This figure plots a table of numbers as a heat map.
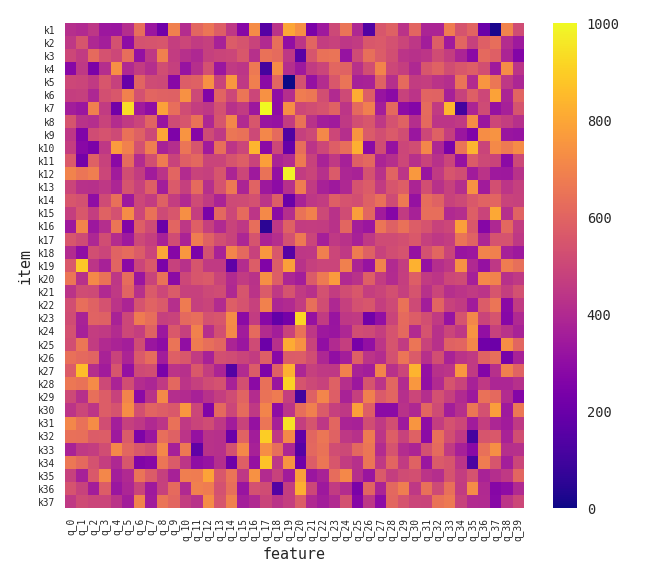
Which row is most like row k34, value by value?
k32
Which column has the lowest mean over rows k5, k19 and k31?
q_5
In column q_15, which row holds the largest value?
k33
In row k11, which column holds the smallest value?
q_1
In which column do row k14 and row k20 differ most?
q_2
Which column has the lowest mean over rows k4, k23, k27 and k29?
q_17
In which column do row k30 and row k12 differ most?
q_19
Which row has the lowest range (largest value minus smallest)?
k21
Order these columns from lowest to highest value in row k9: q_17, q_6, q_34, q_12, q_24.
q_34, q_24, q_12, q_6, q_17
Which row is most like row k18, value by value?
k9
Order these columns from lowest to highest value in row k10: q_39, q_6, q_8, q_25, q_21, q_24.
q_8, q_21, q_6, q_24, q_39, q_25
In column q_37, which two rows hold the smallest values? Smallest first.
k1, k25
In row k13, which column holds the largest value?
q_35
